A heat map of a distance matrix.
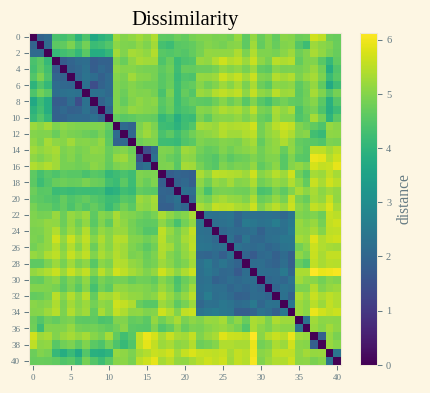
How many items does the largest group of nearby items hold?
13
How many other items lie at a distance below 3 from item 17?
4
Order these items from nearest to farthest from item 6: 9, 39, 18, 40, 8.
8, 9, 39, 40, 18
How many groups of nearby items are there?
9
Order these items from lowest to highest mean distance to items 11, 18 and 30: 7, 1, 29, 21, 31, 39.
21, 31, 29, 1, 7, 39
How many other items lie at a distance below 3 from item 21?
4
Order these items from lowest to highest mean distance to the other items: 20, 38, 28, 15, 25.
28, 25, 20, 15, 38
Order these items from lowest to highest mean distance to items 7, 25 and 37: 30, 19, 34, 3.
30, 3, 34, 19
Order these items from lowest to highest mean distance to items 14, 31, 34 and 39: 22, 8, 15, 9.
22, 15, 8, 9
